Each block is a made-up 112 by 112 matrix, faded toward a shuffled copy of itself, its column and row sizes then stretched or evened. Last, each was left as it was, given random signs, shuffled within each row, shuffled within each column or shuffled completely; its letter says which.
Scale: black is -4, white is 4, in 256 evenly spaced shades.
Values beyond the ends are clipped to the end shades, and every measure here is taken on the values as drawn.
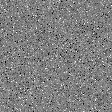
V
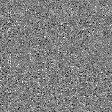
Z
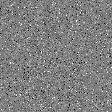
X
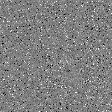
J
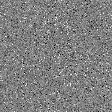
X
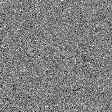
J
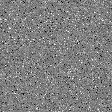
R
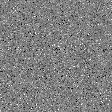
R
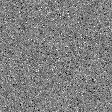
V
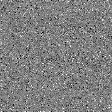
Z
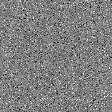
X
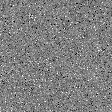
V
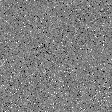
V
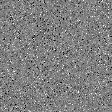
X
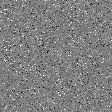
V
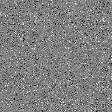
Z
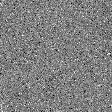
V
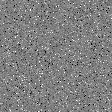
V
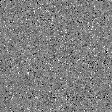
J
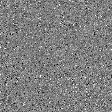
J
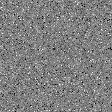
R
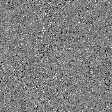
X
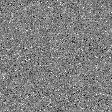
R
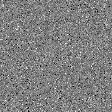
J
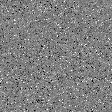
R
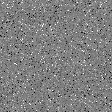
X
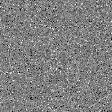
Z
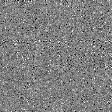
Z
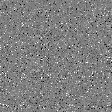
Z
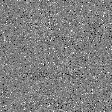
J
